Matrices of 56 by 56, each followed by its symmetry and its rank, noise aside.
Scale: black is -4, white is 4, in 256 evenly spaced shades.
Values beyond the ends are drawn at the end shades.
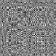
symmetric, rank four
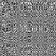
no symmetry, rank five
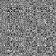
symmetric, rank five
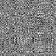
antisymmetric, rank six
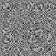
symmetric, rank six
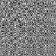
no symmetry, rank five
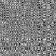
antisymmetric, rank four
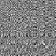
symmetric, rank five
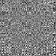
no symmetry, rank five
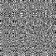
antisymmetric, rank six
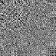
symmetric, rank five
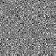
no symmetry, rank six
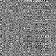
no symmetry, rank four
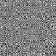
no symmetry, rank four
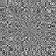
antisymmetric, rank six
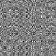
no symmetry, rank five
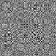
symmetric, rank four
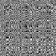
no symmetry, rank four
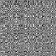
no symmetry, rank five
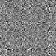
antisymmetric, rank six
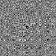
symmetric, rank six
